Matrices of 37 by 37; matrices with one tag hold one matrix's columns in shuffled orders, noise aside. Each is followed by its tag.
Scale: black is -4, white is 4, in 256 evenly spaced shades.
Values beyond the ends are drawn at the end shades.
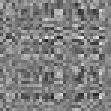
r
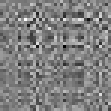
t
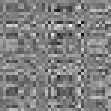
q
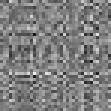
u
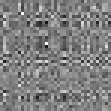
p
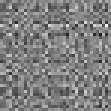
q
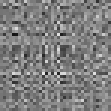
u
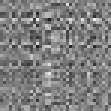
t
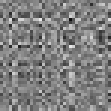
t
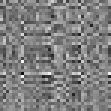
u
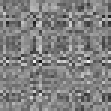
p
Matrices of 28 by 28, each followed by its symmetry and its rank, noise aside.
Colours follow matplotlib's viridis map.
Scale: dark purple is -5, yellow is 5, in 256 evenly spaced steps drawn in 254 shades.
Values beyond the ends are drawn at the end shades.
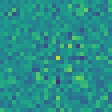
symmetric, rank six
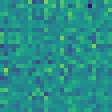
antisymmetric, rank four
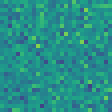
no symmetry, rank eight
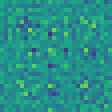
symmetric, rank six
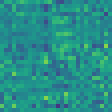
no symmetry, rank four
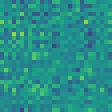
antisymmetric, rank four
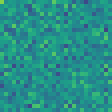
symmetric, rank six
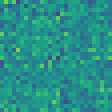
no symmetry, rank six
